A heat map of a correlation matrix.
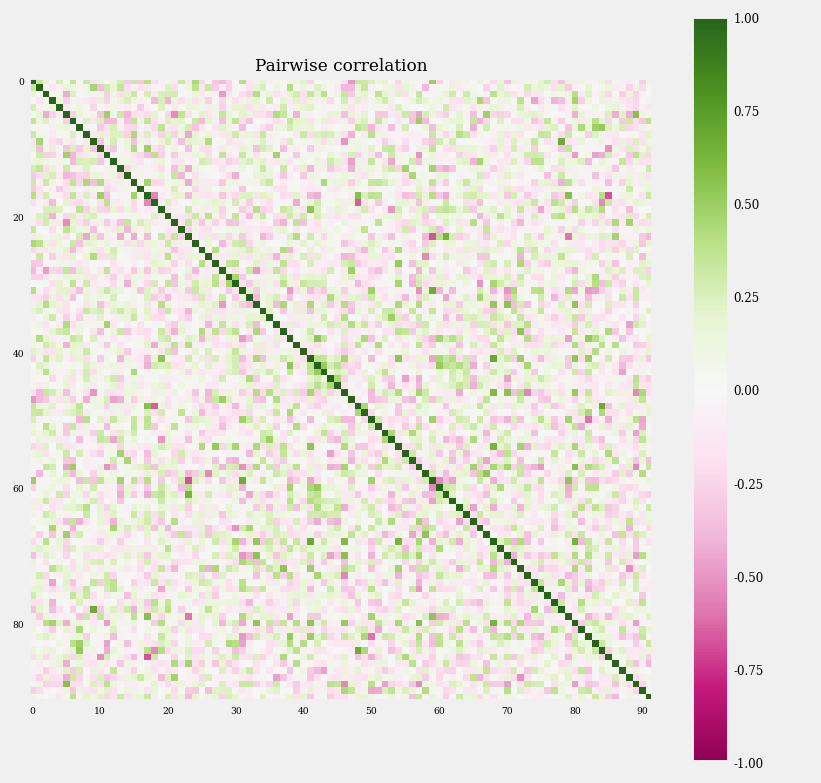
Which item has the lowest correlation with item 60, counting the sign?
59
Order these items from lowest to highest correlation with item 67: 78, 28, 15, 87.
15, 78, 28, 87
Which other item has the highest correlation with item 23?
61
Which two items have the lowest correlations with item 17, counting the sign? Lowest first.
85, 18
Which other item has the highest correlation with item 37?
72
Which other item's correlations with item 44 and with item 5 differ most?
55
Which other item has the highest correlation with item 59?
31
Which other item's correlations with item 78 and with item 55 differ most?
9
